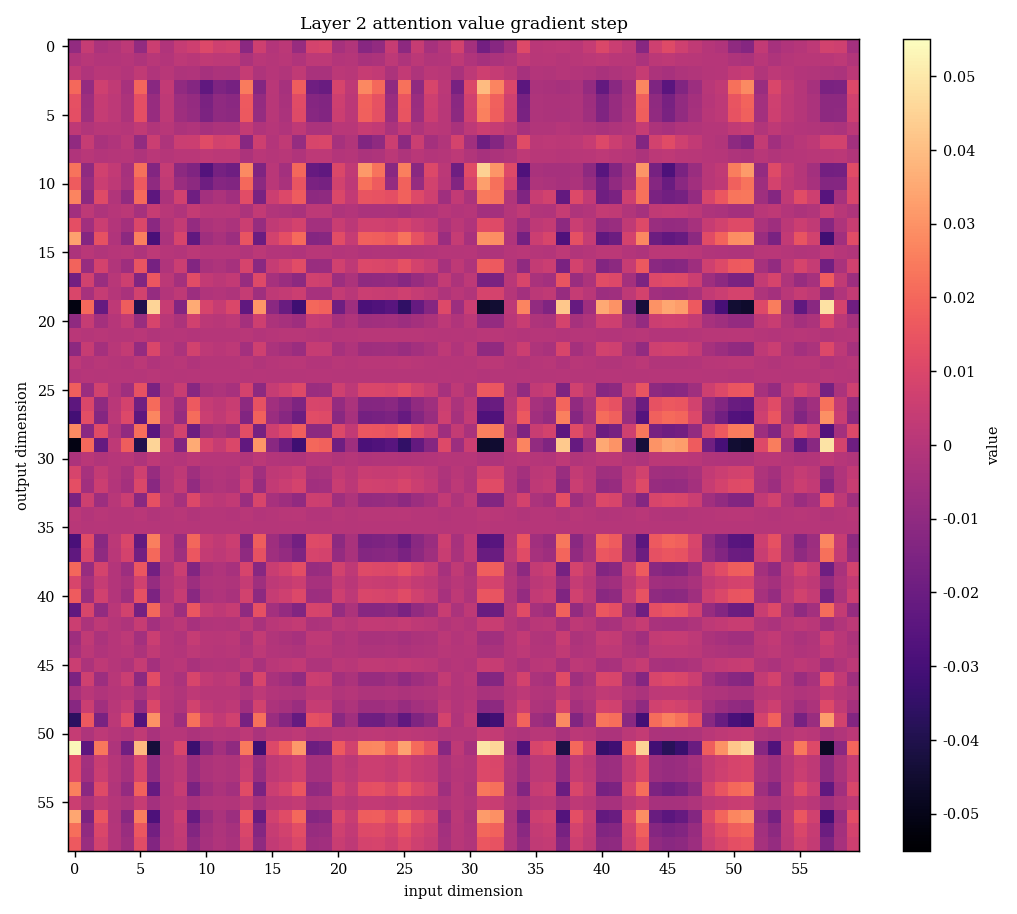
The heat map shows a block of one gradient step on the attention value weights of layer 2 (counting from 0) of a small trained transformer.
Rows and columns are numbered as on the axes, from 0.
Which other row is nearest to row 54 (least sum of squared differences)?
11
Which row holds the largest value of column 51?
51
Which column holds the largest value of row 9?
31
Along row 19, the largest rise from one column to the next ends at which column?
6
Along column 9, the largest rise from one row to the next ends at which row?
29
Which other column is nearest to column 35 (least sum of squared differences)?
56
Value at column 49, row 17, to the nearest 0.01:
-0.01
